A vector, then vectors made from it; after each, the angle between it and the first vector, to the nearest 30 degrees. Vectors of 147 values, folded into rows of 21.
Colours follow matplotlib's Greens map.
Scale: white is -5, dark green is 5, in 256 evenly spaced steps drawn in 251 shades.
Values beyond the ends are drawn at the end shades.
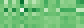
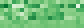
120 degrees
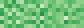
120 degrees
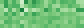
150 degrees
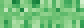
120 degrees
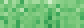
60 degrees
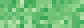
120 degrees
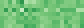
30 degrees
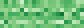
120 degrees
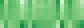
90 degrees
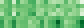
90 degrees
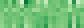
120 degrees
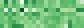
150 degrees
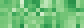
120 degrees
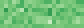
60 degrees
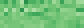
150 degrees
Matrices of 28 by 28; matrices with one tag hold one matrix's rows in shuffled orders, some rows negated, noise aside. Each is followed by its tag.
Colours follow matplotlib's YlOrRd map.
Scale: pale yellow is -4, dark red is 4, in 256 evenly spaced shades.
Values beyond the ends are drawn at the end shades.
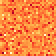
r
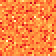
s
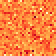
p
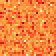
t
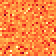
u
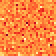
t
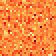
p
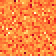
s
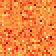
p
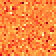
u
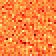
s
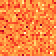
t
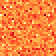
r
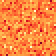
p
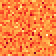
p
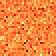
t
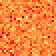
r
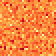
u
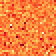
u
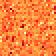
u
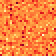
u
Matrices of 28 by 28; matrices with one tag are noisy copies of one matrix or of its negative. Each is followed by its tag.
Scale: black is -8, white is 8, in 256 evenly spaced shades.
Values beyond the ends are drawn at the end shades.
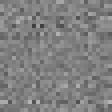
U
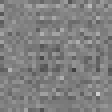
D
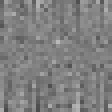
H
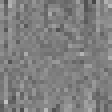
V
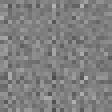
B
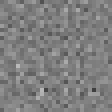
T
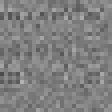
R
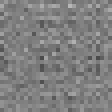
D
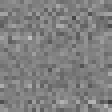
U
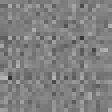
B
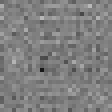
D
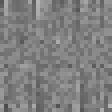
H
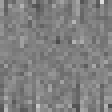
H
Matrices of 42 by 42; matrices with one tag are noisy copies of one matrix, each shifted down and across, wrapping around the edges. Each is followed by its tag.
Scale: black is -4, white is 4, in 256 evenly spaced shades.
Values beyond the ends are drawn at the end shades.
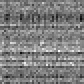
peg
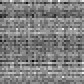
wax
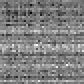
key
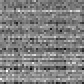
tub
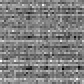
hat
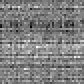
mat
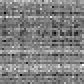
key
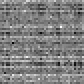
hat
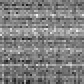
key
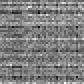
tub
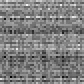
wax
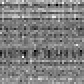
peg
